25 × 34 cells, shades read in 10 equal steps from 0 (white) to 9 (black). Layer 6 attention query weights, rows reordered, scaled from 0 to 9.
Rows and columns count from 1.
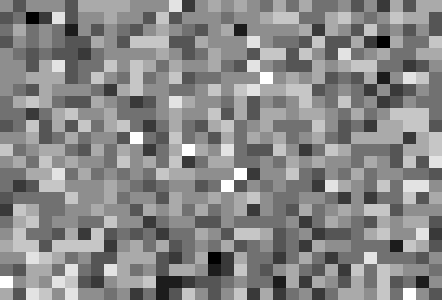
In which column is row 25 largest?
13
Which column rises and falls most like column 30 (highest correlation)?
6
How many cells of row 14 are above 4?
11
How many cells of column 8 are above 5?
4
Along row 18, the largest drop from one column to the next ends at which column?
2
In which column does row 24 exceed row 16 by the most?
33
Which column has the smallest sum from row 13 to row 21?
32
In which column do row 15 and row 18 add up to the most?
20
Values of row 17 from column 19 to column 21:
3 2 4
